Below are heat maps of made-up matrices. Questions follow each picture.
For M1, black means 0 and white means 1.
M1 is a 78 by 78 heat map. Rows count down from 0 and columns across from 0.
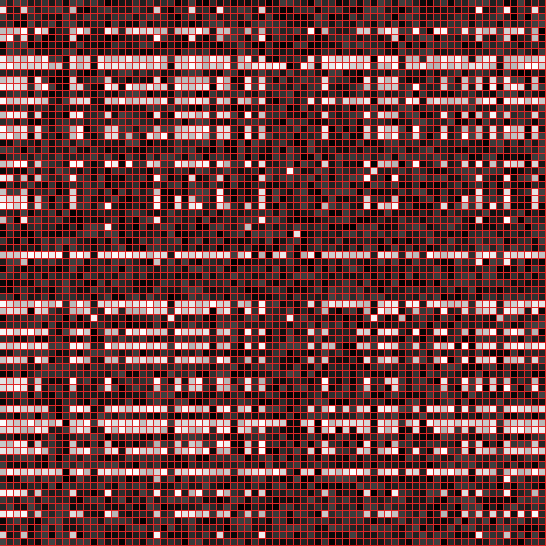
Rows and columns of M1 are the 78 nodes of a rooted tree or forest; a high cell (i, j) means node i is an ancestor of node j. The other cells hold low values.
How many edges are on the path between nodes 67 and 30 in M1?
4
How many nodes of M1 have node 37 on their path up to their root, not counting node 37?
4
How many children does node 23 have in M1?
2
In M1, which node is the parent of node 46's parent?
70
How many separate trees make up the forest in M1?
3
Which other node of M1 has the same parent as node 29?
26
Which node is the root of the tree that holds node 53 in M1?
45
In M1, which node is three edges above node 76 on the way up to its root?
5
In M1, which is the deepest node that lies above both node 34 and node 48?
8
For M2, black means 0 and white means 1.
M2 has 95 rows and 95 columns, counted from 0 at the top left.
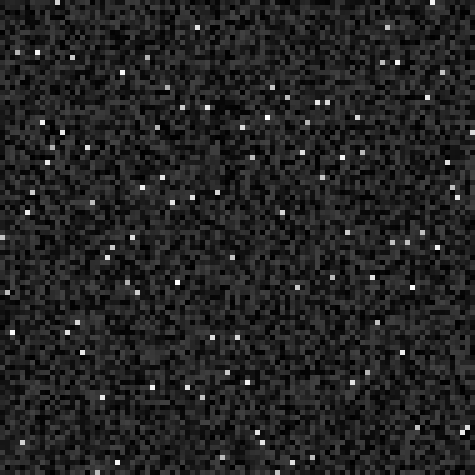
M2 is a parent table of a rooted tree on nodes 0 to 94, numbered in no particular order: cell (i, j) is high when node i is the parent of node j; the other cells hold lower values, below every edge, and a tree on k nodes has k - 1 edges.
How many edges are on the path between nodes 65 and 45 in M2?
8
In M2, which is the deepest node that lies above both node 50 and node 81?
25
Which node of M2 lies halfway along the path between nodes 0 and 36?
51
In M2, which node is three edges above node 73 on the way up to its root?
94
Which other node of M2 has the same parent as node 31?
48
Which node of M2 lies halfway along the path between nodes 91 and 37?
5
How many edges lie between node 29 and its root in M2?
4
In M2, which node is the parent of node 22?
49
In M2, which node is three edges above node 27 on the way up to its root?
86
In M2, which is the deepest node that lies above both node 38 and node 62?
39
